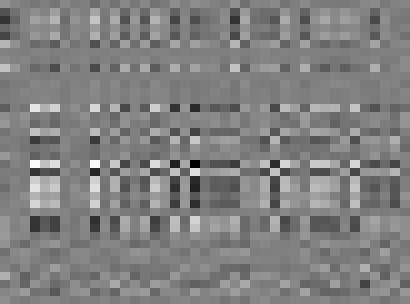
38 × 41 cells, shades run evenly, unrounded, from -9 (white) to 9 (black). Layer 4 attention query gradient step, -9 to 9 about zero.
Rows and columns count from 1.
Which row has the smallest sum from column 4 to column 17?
21
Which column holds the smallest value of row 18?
20
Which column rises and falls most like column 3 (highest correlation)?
9
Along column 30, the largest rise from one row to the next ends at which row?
22
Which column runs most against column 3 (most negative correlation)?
34
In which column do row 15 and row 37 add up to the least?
31
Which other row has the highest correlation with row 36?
11
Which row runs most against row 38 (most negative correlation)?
32
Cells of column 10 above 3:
6
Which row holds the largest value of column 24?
3
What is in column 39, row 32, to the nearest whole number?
-2
